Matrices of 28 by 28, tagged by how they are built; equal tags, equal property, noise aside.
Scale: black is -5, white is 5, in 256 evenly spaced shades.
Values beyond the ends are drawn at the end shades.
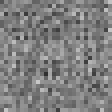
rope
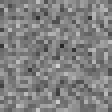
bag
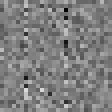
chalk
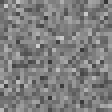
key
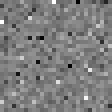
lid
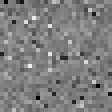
lid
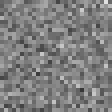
key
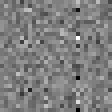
chalk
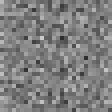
bag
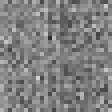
rope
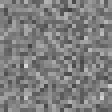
bag
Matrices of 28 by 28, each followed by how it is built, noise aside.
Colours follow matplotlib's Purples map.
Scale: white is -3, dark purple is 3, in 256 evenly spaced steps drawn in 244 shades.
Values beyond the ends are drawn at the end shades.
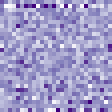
uneven rows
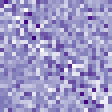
banded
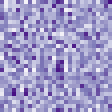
low rank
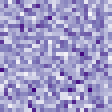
noise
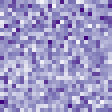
noise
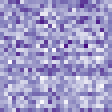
blocks
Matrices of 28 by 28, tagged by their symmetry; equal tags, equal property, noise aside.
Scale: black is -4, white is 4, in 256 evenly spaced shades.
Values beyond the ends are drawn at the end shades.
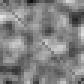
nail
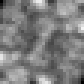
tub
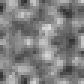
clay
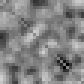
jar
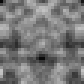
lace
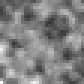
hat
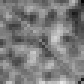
nail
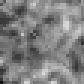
nail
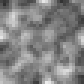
hat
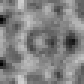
clay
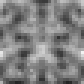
lace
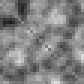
jar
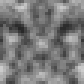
lace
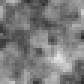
jar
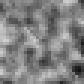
nail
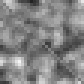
nail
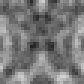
lace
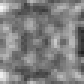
clay
